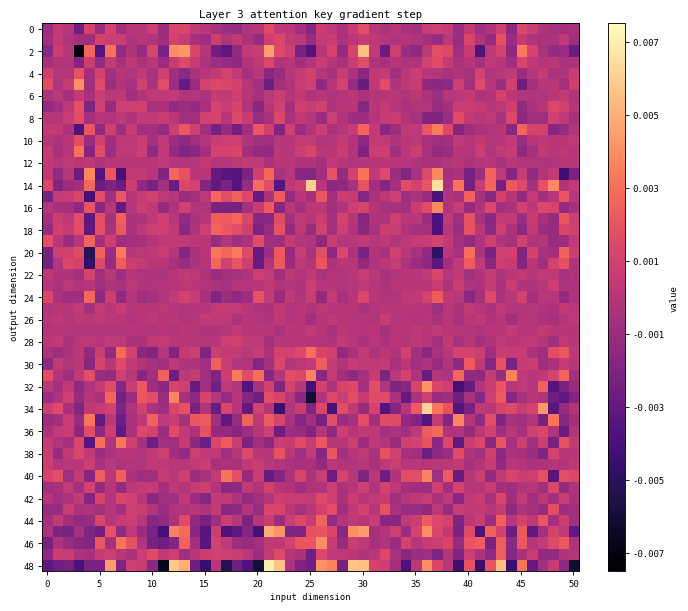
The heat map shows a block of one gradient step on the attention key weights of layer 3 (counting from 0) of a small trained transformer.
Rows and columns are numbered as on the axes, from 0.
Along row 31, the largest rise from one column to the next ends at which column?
44
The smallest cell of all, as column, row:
3, 2
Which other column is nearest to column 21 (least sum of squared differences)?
30
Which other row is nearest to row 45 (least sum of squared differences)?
48
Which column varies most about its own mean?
37
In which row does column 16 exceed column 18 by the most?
45
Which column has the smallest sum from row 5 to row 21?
4
